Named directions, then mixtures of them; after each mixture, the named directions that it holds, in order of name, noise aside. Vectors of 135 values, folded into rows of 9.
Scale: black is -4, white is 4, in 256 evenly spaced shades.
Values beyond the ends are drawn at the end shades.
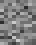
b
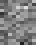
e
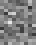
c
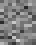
b.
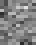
e.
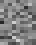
b.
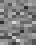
b.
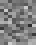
b, c.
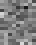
e.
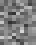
b, c.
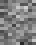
e.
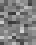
b, c.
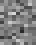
b, c.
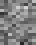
e.
